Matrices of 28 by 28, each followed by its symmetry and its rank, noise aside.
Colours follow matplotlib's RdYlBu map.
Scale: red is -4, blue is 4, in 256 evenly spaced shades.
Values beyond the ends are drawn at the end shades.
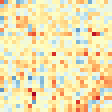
symmetric, rank four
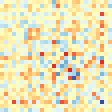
symmetric, rank five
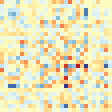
symmetric, rank five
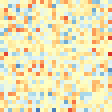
antisymmetric, rank six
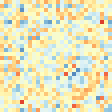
symmetric, rank six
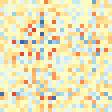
symmetric, rank six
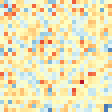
symmetric, rank six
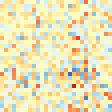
no symmetry, rank five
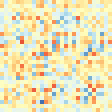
antisymmetric, rank four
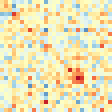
symmetric, rank six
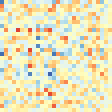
no symmetry, rank six
